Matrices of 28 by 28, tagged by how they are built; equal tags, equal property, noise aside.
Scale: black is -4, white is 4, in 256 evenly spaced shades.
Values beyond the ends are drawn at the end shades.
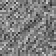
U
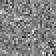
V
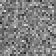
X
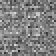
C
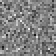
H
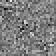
V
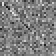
H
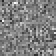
V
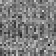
C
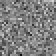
X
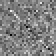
H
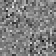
V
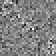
V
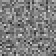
C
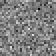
X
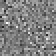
V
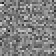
C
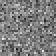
X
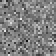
X
